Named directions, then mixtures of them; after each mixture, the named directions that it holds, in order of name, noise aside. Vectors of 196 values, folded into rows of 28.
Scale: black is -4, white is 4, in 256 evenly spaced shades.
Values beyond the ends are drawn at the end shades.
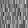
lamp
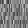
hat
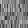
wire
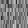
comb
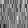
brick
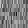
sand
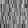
brick, lamp.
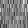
brick, hat.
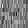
sand.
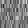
brick, comb, wire.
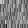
brick, sand, wire.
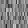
comb.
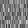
lamp, wire.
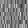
lamp.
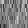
brick.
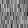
comb, wire.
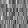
comb.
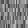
comb, lamp.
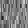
brick, comb, wire.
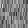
sand.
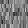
hat, lamp, sand.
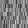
brick, comb.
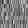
hat.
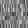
lamp, wire.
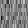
brick, comb, hat.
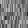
wire.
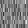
lamp.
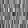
hat, lamp, wire.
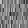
sand, wire.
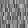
lamp.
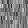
comb, hat, sand.
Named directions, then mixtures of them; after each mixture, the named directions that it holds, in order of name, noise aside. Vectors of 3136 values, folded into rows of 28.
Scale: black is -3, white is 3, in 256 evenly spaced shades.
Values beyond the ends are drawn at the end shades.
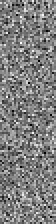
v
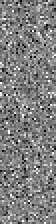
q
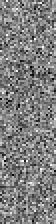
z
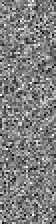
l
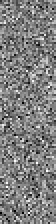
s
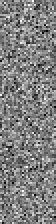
l, v.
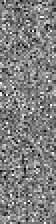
q, z.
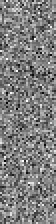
z.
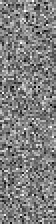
l, q, v.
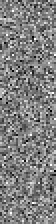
q, s, z.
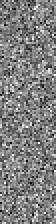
l, z.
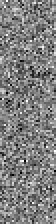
z.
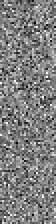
l, q.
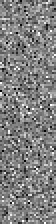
q.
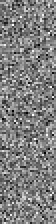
l, v.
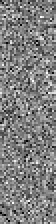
q, s.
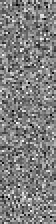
s, v.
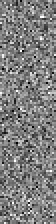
q, s, v.
